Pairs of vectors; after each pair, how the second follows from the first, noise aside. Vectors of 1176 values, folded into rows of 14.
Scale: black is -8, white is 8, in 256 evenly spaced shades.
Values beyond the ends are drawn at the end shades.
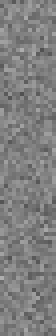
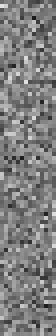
wrapped around, scaled up.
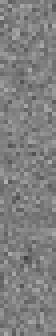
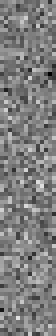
wrapped around, scaled up.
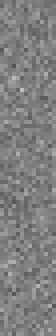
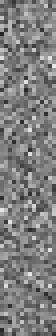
wrapped around, scaled up.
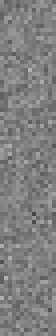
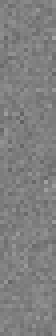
reversed, shrunk.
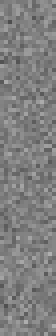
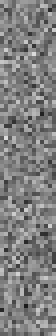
wrapped around, scaled up.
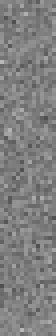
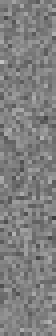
copied.
